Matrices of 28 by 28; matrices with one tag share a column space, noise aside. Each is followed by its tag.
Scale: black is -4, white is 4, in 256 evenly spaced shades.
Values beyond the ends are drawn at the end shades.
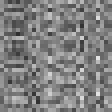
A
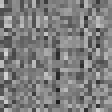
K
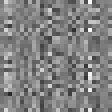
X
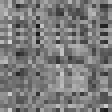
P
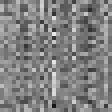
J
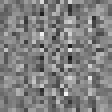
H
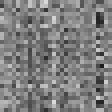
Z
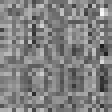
P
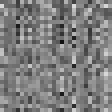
P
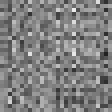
A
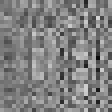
K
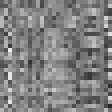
K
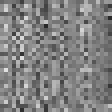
J
